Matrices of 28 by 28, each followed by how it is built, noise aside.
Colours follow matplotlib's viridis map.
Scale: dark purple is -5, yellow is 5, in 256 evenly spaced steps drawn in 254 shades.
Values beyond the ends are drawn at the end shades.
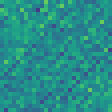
Hankel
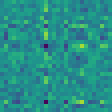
low rank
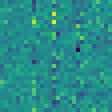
uneven columns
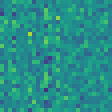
uneven columns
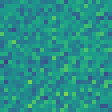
Hankel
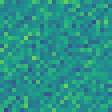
Hankel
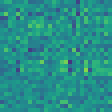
low rank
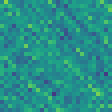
Toeplitz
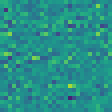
low rank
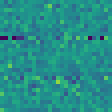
uneven rows
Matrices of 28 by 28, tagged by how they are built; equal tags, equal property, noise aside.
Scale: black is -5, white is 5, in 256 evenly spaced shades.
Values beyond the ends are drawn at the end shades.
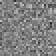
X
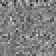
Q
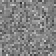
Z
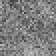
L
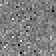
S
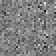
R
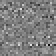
Q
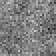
L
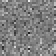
R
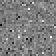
S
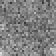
L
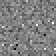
S
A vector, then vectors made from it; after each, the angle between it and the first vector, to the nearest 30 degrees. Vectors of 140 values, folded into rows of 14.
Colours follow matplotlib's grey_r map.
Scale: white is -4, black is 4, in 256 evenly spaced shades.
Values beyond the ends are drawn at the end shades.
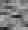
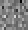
90 degrees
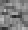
30 degrees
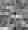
150 degrees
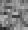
30 degrees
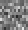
60 degrees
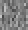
90 degrees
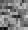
30 degrees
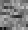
30 degrees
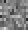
120 degrees
